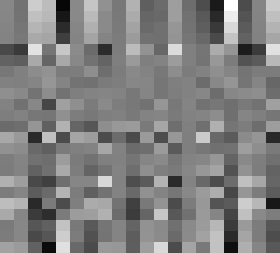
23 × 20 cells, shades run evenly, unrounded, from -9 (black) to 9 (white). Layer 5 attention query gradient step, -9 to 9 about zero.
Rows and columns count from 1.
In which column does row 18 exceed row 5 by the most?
18
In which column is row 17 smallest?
13
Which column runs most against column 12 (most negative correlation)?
4
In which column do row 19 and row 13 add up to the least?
20
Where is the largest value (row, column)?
1, 17
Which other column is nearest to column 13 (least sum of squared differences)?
10
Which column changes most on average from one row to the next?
5
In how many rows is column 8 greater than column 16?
10
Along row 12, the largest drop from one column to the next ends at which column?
6
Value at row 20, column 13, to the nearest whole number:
-3
